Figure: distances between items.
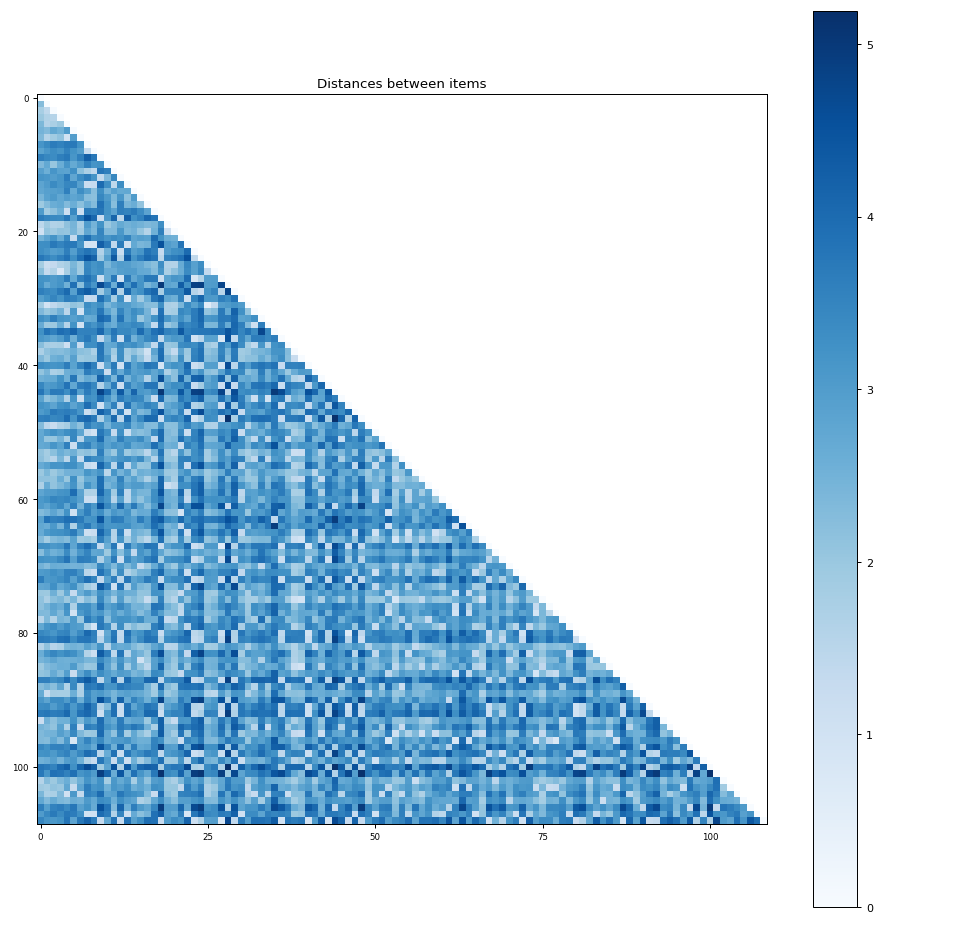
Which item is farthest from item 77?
35
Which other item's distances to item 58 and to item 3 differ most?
26
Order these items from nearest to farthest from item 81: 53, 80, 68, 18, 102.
80, 18, 68, 102, 53
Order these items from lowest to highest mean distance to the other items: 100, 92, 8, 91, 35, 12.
8, 12, 91, 92, 100, 35
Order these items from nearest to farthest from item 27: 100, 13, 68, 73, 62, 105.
100, 68, 62, 105, 13, 73
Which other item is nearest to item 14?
68
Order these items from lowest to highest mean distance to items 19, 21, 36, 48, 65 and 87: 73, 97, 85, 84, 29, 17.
29, 84, 85, 73, 17, 97
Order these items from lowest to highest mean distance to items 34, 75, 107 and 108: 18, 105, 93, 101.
105, 93, 18, 101
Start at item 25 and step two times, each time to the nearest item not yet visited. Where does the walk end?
1
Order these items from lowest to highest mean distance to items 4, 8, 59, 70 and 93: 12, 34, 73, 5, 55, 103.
55, 73, 34, 103, 5, 12
